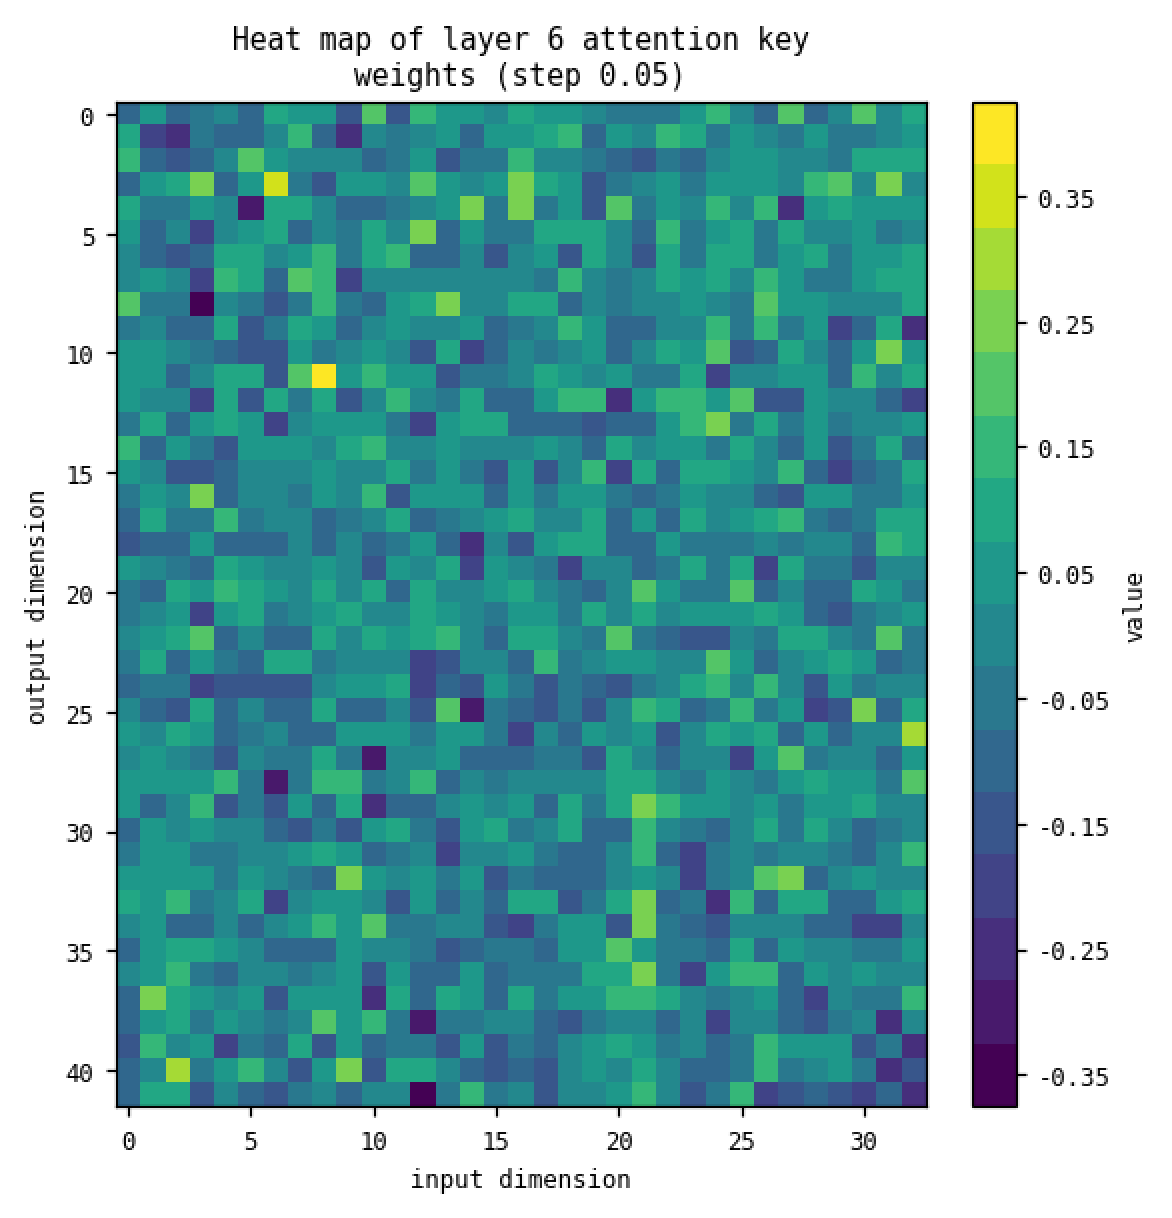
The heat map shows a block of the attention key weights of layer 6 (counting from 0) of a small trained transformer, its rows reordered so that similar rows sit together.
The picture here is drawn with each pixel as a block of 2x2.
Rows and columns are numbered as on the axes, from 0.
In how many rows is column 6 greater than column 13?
16
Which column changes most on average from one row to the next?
3
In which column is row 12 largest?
25
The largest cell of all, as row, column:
11, 8
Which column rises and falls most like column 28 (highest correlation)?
17
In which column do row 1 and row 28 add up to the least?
6
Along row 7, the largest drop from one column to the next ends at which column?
9
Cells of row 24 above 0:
8
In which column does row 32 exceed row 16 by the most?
27
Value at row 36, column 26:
0.15
